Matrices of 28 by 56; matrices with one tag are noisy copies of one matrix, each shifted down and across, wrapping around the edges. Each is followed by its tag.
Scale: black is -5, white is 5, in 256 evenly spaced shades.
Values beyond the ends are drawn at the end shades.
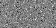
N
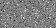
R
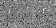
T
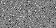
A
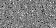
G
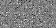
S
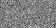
G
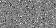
A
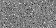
N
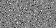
A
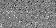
T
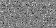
S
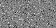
A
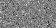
G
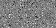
S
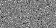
N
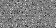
S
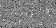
T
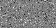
G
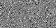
N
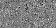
G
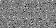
S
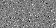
A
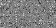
S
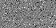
N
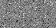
T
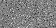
A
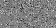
G
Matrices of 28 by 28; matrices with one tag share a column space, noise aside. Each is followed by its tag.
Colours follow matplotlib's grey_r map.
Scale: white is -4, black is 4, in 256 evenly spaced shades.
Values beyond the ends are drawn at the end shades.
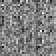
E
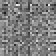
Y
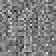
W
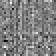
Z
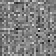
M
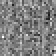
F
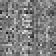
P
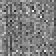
W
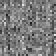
F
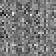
P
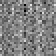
Y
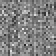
P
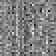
W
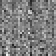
Z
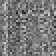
P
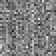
W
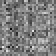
E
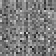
Z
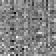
Z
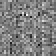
P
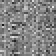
M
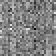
M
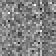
Y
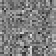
Z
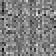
P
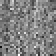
Z
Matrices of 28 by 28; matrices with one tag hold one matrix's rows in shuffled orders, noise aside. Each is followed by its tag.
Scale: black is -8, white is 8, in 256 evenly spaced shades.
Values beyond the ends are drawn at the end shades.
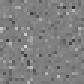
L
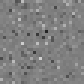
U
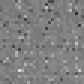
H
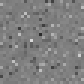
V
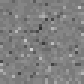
V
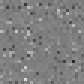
L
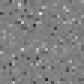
U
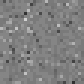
L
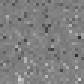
H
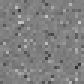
H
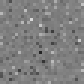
V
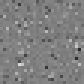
H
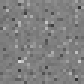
H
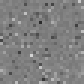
V
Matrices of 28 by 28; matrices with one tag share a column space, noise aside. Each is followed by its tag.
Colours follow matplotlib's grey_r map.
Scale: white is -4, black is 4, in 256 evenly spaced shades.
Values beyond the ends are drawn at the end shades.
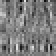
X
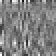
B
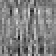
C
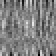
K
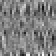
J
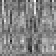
X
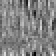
K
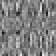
J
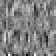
J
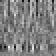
X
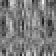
K
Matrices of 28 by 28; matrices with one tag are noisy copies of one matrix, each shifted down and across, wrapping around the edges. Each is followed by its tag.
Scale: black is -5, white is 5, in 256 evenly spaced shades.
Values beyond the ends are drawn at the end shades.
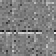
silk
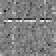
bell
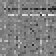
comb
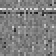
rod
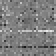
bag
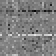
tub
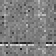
silk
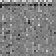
rod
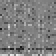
comb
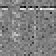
silk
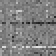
tub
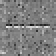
silk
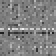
rod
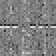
silk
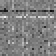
comb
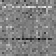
tub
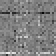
bag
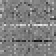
bag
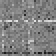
tub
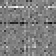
bag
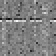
bell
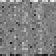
bell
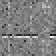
silk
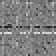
comb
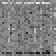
comb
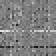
bag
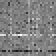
bag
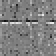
bell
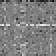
tub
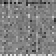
rod
